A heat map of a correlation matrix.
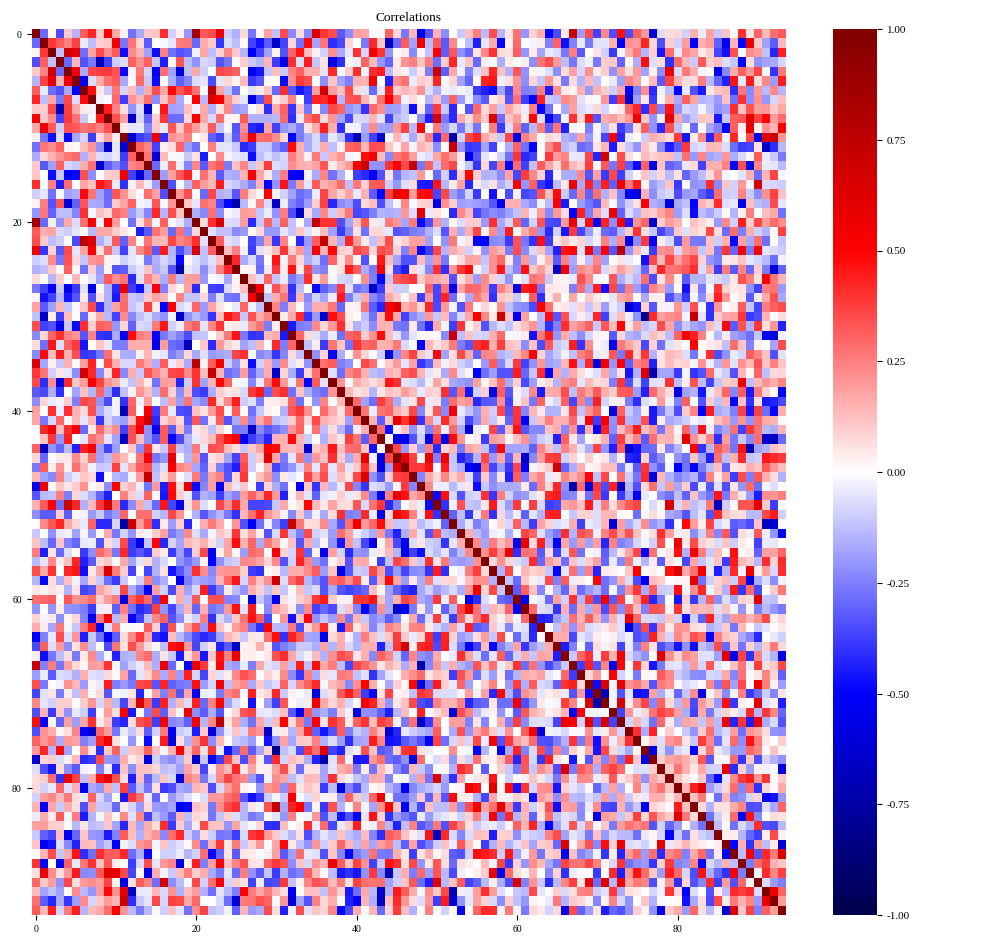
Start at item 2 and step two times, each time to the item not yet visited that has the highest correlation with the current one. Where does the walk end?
50
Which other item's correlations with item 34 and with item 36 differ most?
6
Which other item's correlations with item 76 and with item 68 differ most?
30
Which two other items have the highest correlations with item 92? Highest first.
11, 91
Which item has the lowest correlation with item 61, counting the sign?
45
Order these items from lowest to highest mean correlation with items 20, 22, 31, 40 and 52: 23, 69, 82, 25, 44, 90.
82, 25, 69, 44, 90, 23
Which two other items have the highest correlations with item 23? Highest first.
73, 20
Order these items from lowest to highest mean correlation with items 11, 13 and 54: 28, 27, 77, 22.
22, 28, 77, 27
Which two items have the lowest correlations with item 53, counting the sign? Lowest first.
93, 45
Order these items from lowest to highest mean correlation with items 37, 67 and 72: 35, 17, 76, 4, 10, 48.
48, 76, 17, 10, 4, 35
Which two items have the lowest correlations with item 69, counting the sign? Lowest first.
48, 70
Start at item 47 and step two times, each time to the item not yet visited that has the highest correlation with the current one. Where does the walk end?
41
